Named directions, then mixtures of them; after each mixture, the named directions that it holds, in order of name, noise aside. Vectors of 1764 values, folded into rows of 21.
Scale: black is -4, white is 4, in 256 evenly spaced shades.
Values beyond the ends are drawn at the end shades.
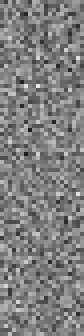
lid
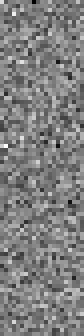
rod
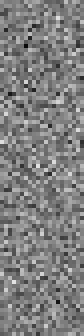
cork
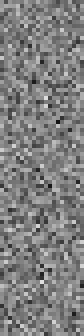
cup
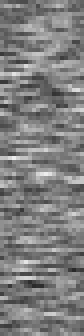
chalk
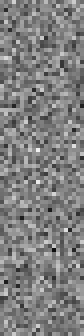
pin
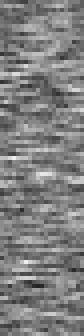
chalk.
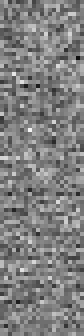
chalk, lid.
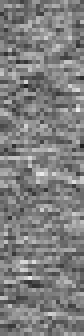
chalk, cork.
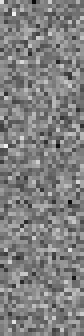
rod.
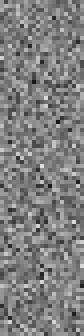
cup.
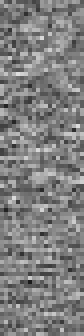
chalk, pin, rod.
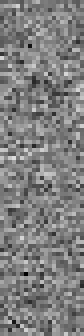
chalk, cup, rod.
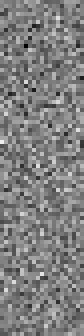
cork.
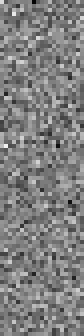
rod.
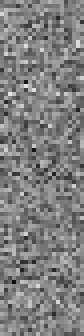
chalk, cork.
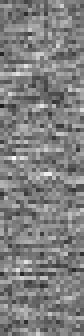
chalk, cork, lid.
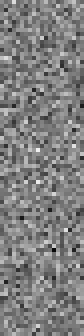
pin.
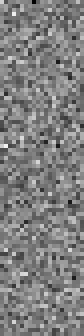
rod.
